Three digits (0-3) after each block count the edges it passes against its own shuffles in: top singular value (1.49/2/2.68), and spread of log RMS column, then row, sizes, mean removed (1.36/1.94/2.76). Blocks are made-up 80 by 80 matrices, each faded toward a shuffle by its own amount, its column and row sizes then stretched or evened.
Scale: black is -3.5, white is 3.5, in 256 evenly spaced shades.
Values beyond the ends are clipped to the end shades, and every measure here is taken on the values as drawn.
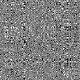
2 2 1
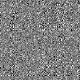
1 2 2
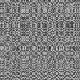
3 2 2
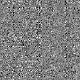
1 2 2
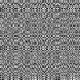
3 2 3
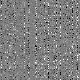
1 3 0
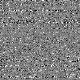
0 0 3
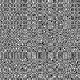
3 0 0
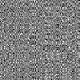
3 2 0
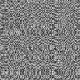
3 2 0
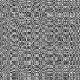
3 2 1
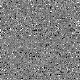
1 1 2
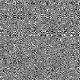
2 2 2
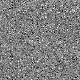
1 1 1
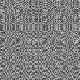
3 0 0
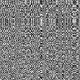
3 3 1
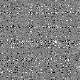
0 2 3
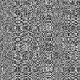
3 3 0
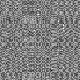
3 0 0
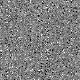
0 2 1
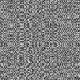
3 2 0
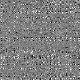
2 2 3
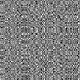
3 2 1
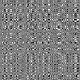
3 3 3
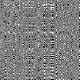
3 3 2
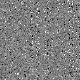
0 2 0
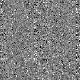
1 2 0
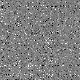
0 1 2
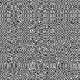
3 0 0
